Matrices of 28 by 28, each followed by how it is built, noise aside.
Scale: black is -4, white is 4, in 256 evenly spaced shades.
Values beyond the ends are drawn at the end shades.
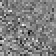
lower triangular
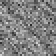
Toeplitz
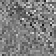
upper triangular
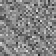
Toeplitz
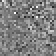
upper triangular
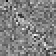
banded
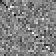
diagonal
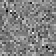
banded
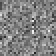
low rank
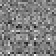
low rank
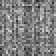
blocks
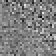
upper triangular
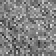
Toeplitz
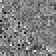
lower triangular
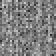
blocks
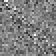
banded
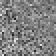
lower triangular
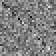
diagonal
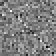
diagonal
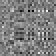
low rank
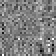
low rank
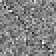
diagonal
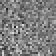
lower triangular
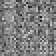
blocks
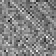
Toeplitz
